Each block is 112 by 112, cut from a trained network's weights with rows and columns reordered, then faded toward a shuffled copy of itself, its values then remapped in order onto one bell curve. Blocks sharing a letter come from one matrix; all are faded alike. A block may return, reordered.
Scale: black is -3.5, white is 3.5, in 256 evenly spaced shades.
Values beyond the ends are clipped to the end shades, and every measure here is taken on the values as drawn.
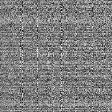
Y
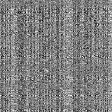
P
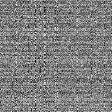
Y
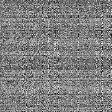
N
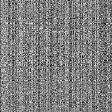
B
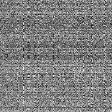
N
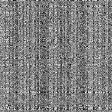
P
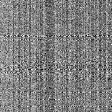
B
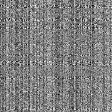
B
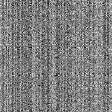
P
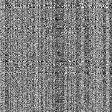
B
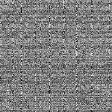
Y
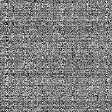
Y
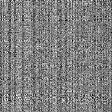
P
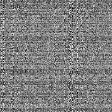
Y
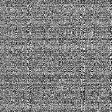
N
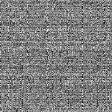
N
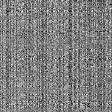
B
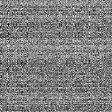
N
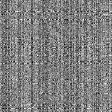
B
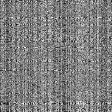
P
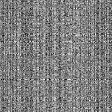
P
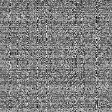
Y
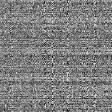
N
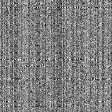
B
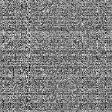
Y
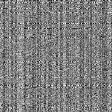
B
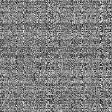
Y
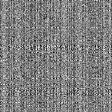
B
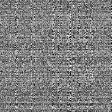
N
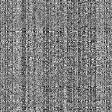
P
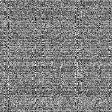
Y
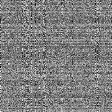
Y
